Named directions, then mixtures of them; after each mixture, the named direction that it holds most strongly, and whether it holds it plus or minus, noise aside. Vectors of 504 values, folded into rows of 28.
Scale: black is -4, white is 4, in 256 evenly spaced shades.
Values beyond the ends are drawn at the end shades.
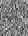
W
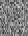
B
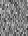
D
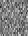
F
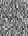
W, plus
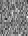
F, plus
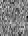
F, minus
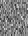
W, plus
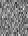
F, plus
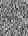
W, plus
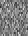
F, plus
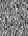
W, minus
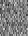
D, minus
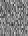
B, minus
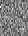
W, minus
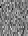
F, plus
